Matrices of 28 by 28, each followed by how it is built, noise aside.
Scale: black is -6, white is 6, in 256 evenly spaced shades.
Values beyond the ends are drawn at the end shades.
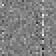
uneven columns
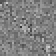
banded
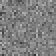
low rank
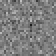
low rank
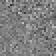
upper triangular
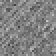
Hankel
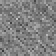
Toeplitz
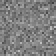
noise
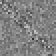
banded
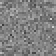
noise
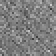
Toeplitz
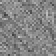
Toeplitz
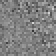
upper triangular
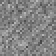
Hankel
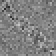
banded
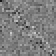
banded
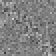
banded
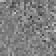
upper triangular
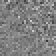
upper triangular
